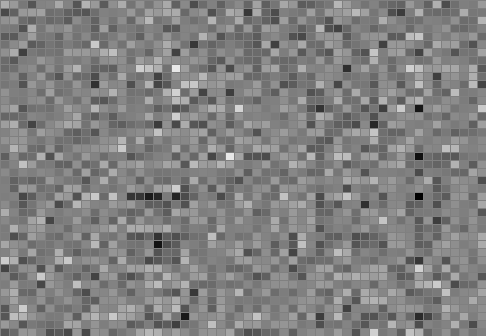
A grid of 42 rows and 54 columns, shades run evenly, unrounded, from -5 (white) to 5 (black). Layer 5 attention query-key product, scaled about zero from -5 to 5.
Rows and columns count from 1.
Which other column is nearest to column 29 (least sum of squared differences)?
52
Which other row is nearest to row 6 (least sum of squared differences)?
39
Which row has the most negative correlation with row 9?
25
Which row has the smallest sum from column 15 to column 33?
21
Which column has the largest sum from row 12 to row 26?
47
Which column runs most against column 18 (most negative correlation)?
24
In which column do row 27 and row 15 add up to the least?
20
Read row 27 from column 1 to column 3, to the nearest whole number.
-2 0 1
